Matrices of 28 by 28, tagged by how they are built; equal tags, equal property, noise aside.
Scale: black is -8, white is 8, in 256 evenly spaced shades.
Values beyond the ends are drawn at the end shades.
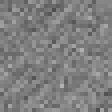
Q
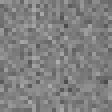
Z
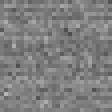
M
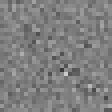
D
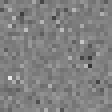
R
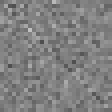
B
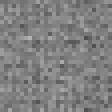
M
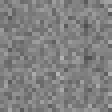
Z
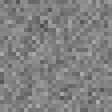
Q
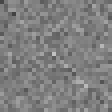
B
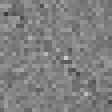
D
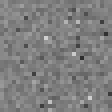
R
